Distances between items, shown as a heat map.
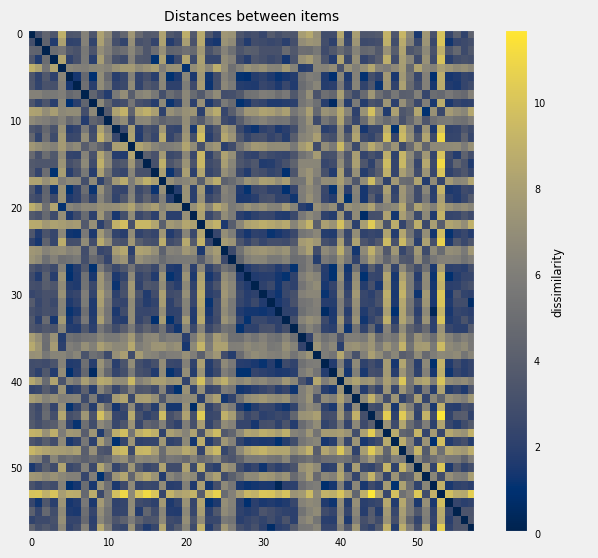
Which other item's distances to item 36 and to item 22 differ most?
40
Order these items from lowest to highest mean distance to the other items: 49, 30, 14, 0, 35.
30, 14, 0, 49, 35
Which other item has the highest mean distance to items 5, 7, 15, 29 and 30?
53
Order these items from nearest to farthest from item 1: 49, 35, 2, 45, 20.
45, 2, 49, 35, 20
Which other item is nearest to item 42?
25
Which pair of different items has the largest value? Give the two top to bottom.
44, 53
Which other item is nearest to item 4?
20
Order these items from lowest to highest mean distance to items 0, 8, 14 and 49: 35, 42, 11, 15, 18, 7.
18, 11, 15, 7, 35, 42
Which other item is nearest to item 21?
43
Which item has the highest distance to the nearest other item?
49
